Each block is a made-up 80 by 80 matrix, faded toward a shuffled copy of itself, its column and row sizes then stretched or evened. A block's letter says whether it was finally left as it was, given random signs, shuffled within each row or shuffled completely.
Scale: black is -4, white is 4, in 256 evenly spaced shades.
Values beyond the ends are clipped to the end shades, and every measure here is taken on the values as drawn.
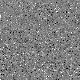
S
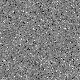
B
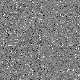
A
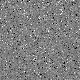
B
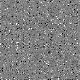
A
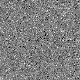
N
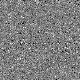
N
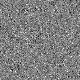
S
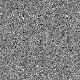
N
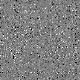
A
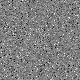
B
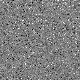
S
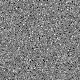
B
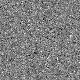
B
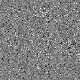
A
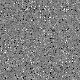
N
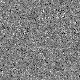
S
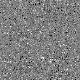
N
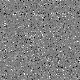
N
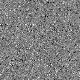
S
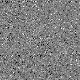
A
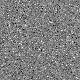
B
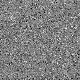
S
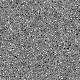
B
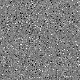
N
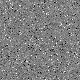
B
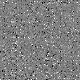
A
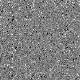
A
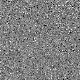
N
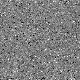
S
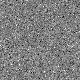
B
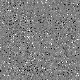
A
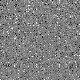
A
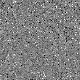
N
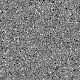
B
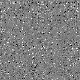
A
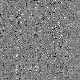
A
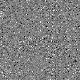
A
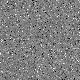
B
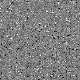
N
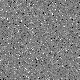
B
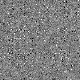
N
